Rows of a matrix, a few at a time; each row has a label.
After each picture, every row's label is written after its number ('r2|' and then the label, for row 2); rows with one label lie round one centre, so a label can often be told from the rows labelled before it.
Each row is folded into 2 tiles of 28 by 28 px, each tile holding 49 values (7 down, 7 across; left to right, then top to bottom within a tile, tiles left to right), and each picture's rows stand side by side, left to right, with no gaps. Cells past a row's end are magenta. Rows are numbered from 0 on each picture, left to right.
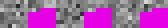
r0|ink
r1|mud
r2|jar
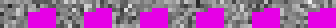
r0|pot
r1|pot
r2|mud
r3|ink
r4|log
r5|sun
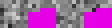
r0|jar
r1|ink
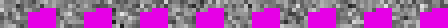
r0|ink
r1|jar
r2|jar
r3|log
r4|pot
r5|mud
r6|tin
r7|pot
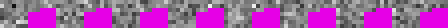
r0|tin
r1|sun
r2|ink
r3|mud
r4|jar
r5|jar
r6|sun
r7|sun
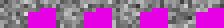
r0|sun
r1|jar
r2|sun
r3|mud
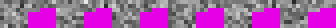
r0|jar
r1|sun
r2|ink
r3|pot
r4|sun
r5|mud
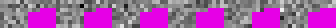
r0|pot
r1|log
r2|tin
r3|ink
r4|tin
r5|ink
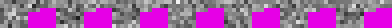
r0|jar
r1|mud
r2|mud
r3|pot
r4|pot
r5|tin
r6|mud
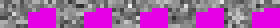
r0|tin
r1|sun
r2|mud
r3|mud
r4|jar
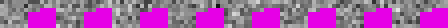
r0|log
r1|ink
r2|log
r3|sun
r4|jar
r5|mud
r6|sun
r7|log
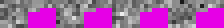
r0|tin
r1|jar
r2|jar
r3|mud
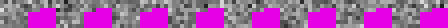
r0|sun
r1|tin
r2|jar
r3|ink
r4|log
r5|pot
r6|mud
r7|sun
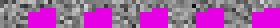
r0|sun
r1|pot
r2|pot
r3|log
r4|mud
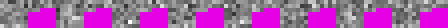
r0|log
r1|jar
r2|tin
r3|mud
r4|tin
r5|sun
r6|jar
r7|mud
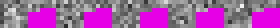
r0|jar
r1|pot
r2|ink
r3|pot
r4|mud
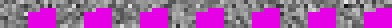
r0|sun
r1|mud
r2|mud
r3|jar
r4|pot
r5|pot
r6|pot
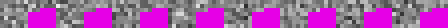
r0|pot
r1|tin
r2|ink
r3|jar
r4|mud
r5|sun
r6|pot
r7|mud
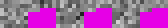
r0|sun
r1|mud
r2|tin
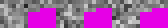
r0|log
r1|jar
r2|tin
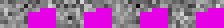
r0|log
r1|pot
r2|log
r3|jar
